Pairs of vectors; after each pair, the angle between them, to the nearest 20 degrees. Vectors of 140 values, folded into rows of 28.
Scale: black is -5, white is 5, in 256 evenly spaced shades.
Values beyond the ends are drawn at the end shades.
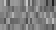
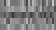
140 degrees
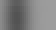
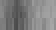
20 degrees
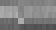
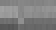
20 degrees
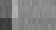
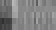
20 degrees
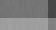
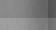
40 degrees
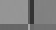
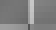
160 degrees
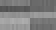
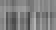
120 degrees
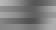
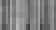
100 degrees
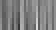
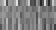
120 degrees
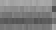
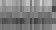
20 degrees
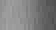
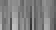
80 degrees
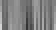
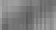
60 degrees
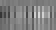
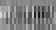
160 degrees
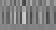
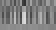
20 degrees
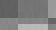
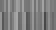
100 degrees
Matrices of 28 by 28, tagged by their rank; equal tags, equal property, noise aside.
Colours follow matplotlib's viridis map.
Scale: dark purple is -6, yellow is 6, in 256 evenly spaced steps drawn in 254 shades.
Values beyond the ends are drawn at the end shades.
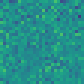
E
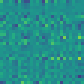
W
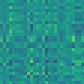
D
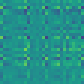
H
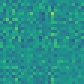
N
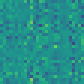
W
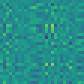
W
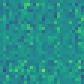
N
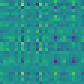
H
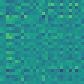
D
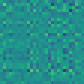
D
